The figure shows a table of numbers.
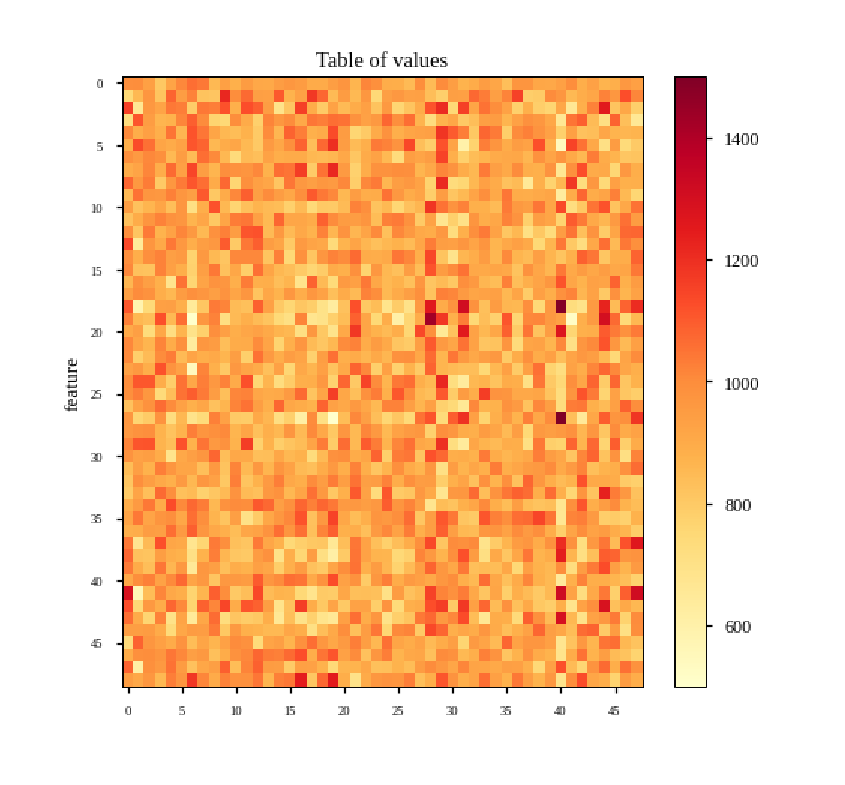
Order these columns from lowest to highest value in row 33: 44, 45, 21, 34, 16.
16, 34, 45, 21, 44
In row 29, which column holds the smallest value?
31
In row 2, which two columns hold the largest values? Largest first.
44, 29
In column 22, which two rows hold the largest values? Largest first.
24, 29
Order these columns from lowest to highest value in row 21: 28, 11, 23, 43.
11, 23, 43, 28
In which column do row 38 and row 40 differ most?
40
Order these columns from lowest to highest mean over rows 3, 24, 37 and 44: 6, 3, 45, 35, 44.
44, 35, 6, 3, 45
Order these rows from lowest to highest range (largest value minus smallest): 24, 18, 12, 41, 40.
12, 40, 24, 41, 18
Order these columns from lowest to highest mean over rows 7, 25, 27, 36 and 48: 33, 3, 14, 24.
3, 24, 14, 33
